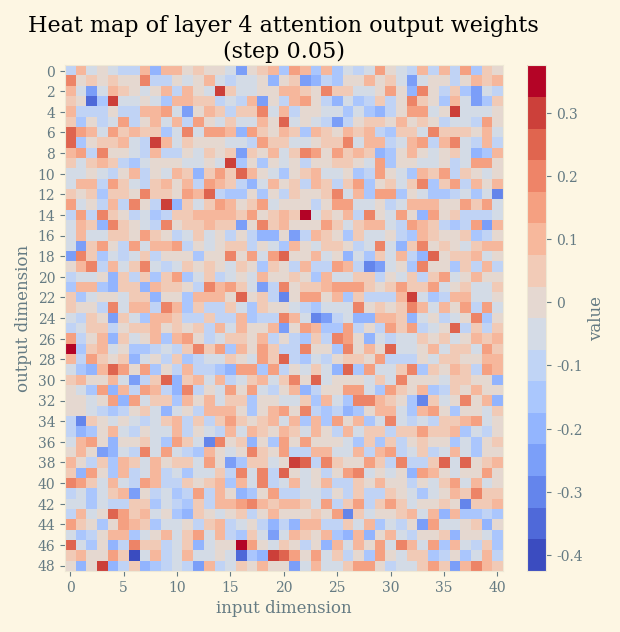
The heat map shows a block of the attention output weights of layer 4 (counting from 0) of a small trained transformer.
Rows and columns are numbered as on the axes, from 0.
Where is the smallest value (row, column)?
47, 6
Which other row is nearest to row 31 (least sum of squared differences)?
26
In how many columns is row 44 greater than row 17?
17
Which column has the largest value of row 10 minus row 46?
35
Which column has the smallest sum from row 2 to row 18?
16
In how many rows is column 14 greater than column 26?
25
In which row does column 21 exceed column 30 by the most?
38
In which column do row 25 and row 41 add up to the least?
20
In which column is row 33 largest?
22
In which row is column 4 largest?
3
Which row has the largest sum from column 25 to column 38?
21
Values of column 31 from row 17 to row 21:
-0.2 0.1 0 -0.05 0.15
